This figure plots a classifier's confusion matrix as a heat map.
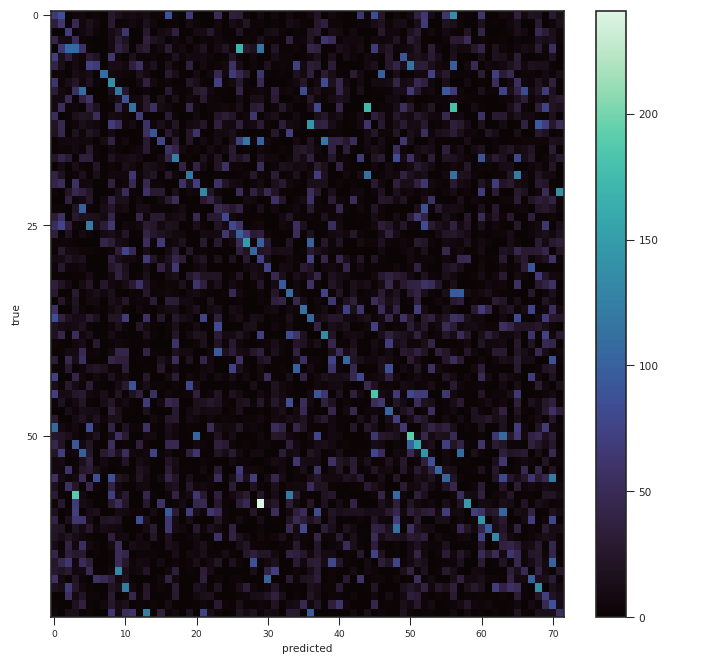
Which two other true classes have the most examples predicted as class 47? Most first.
42, 39
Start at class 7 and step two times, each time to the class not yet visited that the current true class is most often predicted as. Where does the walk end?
33
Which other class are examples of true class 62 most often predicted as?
60
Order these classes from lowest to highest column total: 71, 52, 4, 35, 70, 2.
71, 35, 2, 4, 52, 70
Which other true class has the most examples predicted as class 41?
35
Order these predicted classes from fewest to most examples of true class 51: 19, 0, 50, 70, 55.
19, 70, 0, 55, 50
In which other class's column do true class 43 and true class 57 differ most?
3
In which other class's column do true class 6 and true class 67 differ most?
50
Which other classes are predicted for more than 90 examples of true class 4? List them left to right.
2, 3, 26, 29
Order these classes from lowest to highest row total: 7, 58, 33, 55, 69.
69, 33, 7, 58, 55
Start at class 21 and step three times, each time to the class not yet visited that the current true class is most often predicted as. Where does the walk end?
36
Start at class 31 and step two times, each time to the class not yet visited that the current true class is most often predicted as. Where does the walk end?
10
